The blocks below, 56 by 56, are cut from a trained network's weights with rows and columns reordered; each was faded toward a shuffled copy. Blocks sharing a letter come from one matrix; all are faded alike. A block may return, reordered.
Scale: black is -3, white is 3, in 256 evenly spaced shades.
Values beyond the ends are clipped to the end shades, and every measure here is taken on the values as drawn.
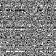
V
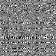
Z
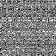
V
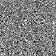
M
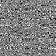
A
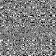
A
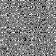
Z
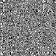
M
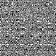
V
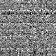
V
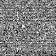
V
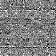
V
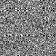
M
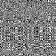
Z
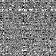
V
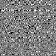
A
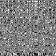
A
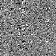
M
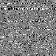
A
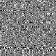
A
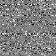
A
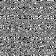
Z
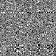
M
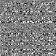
Z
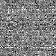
V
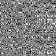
A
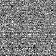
V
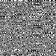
A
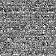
V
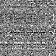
V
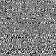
A
